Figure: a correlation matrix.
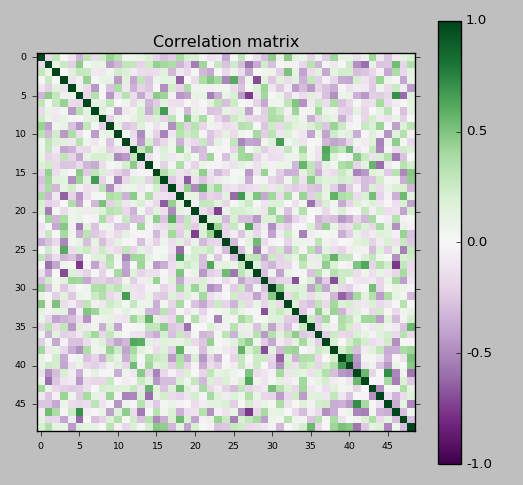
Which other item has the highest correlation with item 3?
25
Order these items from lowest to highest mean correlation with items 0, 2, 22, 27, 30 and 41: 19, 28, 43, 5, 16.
5, 16, 28, 43, 19
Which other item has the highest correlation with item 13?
37
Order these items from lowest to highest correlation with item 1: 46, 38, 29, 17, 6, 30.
30, 38, 6, 29, 17, 46
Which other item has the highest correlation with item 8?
19
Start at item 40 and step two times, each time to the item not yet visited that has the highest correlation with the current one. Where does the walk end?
48
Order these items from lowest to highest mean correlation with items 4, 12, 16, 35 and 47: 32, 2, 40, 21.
21, 2, 32, 40
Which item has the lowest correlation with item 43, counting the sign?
44
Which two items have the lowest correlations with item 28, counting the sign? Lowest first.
3, 25
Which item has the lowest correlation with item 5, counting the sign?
27
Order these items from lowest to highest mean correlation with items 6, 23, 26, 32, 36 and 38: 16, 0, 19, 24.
24, 19, 16, 0
